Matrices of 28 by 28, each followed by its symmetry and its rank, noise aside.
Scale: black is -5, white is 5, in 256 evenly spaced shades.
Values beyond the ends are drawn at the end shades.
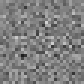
no symmetry, rank five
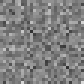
symmetric, rank six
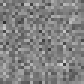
symmetric, rank six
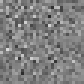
no symmetry, rank seven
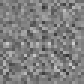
antisymmetric, rank six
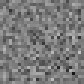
symmetric, rank seven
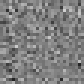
antisymmetric, rank six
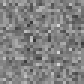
no symmetry, rank seven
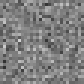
antisymmetric, rank six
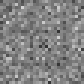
symmetric, rank seven
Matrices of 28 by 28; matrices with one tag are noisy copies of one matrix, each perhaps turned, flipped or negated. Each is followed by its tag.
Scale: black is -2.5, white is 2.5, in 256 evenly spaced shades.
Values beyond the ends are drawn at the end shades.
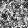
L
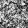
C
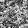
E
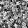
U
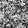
C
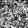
L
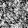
C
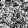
E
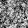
C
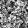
L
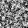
U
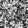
E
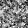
C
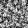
U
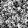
L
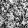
C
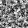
U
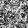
E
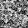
L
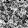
L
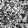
E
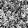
E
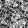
E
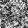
E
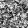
L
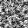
U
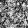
C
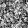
C
